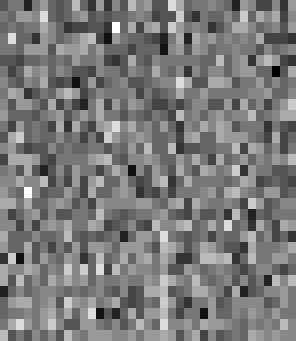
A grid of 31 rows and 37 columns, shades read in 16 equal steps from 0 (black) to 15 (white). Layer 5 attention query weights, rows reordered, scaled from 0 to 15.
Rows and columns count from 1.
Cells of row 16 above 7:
14
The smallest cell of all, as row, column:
7, 35
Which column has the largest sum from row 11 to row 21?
30
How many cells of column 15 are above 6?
21
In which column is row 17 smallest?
22
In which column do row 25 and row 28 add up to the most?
9
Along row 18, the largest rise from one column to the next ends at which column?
4
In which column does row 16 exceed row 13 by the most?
23
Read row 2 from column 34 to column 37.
8 10 4 8
